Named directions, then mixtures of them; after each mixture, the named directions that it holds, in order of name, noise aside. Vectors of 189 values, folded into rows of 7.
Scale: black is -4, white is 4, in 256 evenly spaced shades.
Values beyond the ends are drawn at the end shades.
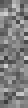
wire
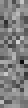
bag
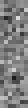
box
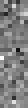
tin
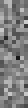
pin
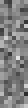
pin.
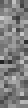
bag, box, wire.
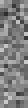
wire.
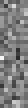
pin, tin, wire.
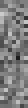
pin, wire.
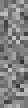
bag, wire.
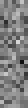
bag.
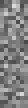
wire.
